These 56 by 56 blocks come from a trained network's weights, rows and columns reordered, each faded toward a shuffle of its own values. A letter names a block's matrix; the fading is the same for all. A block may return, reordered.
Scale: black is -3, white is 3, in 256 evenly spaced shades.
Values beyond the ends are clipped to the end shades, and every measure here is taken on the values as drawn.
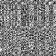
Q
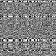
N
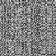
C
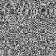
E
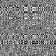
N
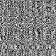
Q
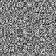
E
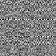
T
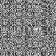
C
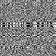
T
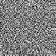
E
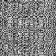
C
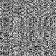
Q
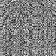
Q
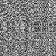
C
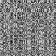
C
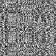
Q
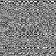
T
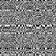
N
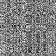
Q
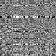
T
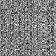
Q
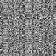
Q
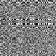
T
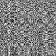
C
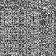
C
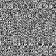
E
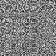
E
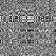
T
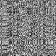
C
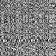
Q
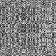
C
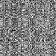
Q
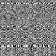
N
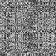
C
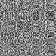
C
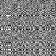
T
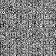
Q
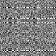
N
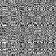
T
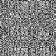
C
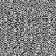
E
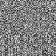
E
